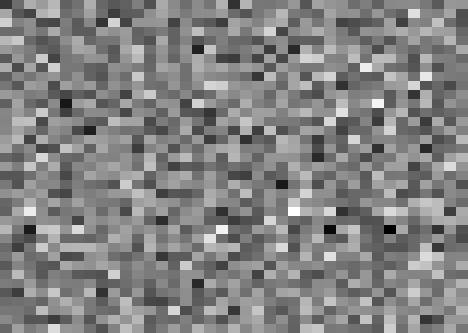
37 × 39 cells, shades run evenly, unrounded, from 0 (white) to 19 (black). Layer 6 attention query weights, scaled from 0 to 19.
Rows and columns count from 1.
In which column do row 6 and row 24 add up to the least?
28
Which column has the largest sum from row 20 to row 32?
22
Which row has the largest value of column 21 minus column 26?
20
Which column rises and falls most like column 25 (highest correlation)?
3
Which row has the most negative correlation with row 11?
37
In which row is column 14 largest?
25
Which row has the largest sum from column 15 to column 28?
5
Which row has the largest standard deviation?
26
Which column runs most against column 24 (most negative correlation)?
33
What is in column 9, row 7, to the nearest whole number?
8
